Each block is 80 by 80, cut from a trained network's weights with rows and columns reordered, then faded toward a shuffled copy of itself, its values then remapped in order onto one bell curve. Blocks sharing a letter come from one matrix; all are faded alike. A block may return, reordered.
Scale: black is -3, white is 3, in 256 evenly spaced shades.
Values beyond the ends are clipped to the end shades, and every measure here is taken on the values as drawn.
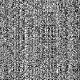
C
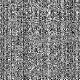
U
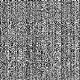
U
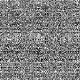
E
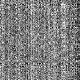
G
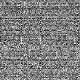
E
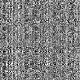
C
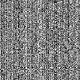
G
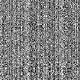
U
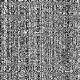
G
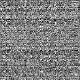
E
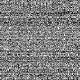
E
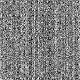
C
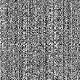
U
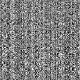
U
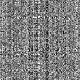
C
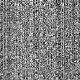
U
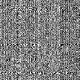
C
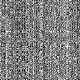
C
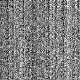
G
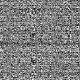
E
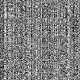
G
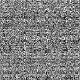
E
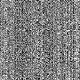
C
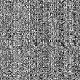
C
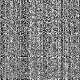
U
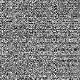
E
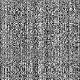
U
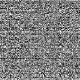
E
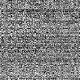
E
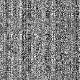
G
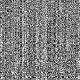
C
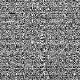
E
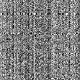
G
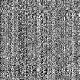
G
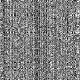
G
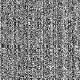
U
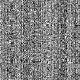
U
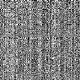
U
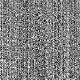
C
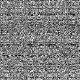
E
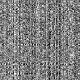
G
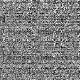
E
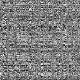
E
